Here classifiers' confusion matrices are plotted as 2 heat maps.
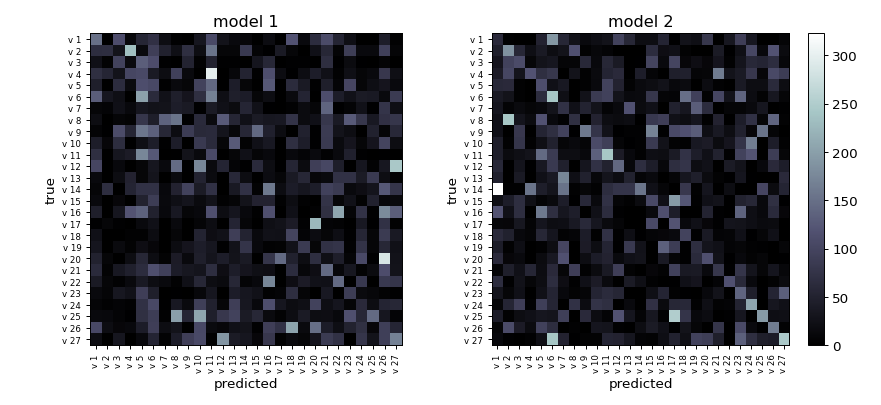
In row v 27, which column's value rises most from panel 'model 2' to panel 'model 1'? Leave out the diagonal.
v 12
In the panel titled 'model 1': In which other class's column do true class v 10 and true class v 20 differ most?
v 26
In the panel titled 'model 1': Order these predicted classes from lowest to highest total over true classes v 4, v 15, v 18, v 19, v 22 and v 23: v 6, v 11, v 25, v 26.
v 25, v 6, v 26, v 11
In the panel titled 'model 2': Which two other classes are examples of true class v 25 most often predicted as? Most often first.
v 17, v 12
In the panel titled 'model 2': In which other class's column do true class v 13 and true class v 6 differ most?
v 7
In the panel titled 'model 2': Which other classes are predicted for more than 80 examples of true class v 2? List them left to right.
v 8, v 24, v 26
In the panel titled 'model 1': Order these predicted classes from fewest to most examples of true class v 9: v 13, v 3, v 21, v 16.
v 13, v 16, v 21, v 3
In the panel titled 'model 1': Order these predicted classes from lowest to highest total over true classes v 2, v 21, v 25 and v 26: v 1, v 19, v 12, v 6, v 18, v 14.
v 19, v 12, v 14, v 1, v 18, v 6
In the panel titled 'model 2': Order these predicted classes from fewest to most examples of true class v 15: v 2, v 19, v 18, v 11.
v 19, v 2, v 11, v 18
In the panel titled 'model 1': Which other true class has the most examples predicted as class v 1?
v 6
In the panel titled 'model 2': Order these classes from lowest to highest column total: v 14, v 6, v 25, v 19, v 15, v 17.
v 14, v 25, v 19, v 15, v 17, v 6
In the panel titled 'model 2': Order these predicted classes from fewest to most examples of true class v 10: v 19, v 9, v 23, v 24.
v 9, v 19, v 23, v 24
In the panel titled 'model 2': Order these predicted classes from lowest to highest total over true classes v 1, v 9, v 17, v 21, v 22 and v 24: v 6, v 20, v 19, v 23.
v 20, v 19, v 23, v 6
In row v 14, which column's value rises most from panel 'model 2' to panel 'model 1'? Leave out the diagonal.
v 16
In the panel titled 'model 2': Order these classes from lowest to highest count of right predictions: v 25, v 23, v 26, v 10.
v 10, v 23, v 26, v 25
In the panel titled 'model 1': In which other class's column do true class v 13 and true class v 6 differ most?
v 5
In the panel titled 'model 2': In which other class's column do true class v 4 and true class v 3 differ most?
v 21
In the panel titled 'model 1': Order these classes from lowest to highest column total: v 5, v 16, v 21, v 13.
v 13, v 16, v 21, v 5
